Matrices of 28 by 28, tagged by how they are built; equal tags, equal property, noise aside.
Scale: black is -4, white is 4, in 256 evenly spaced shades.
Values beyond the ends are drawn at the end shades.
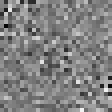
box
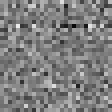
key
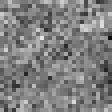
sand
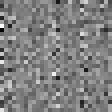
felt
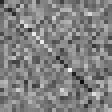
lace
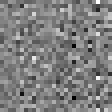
felt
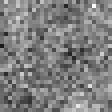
sand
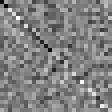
lace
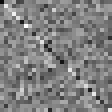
lace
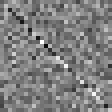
lace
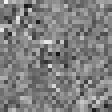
box
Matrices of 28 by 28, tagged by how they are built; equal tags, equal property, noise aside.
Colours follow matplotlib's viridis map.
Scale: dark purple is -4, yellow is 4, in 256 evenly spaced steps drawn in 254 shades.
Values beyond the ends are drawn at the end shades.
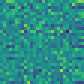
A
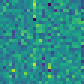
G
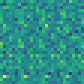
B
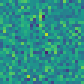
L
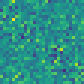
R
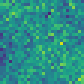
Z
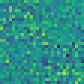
R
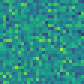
L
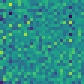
G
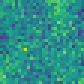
Z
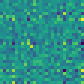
A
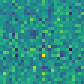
A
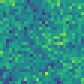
Z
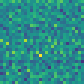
B
